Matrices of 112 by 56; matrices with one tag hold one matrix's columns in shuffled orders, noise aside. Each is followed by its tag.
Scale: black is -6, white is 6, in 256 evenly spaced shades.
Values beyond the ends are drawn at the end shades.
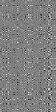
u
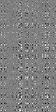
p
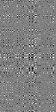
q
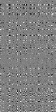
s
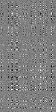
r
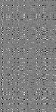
u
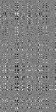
r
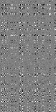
s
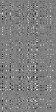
r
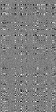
s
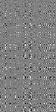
p
